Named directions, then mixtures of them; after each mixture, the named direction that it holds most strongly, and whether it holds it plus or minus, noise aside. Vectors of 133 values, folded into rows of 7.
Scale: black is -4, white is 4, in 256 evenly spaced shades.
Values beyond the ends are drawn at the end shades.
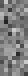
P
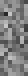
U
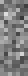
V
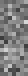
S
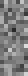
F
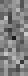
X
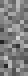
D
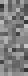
V, plus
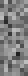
P, plus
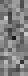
X, plus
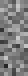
D, plus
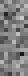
V, minus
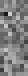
U, plus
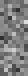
S, plus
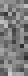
U, plus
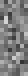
P, minus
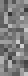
P, minus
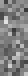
P, minus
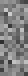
U, plus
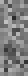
P, minus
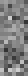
S, minus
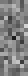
X, plus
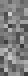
U, plus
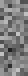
S, minus
